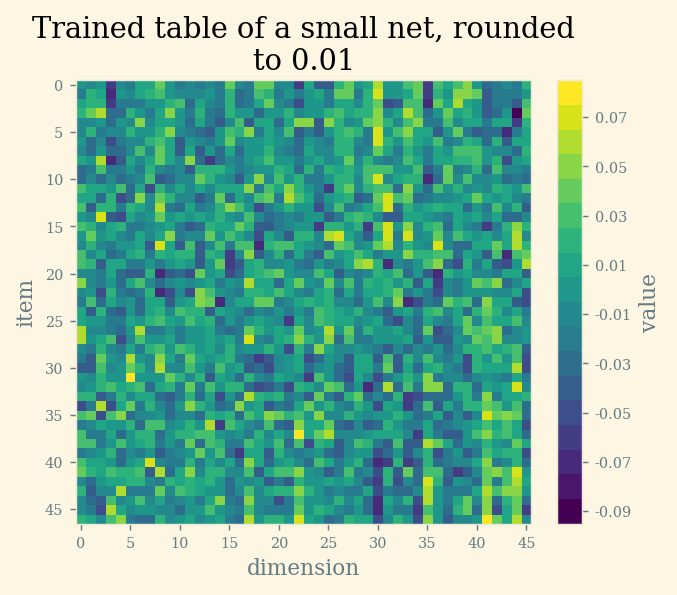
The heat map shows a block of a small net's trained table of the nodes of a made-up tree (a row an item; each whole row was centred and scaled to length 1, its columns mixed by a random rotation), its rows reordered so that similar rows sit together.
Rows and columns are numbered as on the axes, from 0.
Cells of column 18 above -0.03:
37
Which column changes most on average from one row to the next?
31
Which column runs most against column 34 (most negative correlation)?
41
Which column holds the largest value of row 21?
17
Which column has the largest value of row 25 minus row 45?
30
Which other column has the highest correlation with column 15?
38
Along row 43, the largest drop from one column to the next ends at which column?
5
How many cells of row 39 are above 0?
11
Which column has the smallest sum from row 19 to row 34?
34
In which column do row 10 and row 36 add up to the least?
45
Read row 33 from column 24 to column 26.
0.04 -0.02 -0.04
